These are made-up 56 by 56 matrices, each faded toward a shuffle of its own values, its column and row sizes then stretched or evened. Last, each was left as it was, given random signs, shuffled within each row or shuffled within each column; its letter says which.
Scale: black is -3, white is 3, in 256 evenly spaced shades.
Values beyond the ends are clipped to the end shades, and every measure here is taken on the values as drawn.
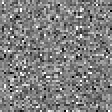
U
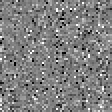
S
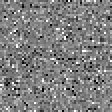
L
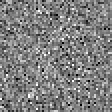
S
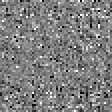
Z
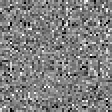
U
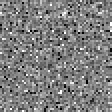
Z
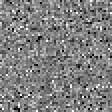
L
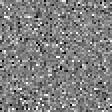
L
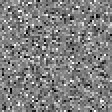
S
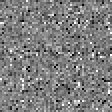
Z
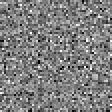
U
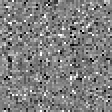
U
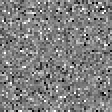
L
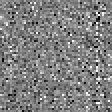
Z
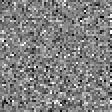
Z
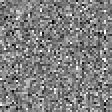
S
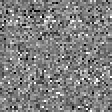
L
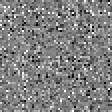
Z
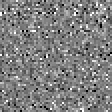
L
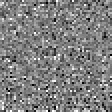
U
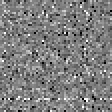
Z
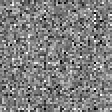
Z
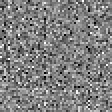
S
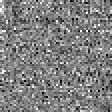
U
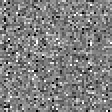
S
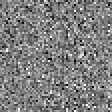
S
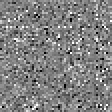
Z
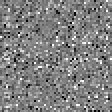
Z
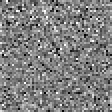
L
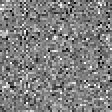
U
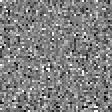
Z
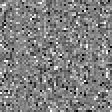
S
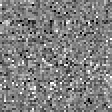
U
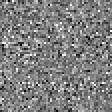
L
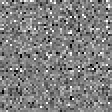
U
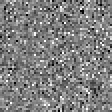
S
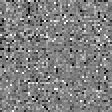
U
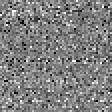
L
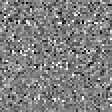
L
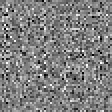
U
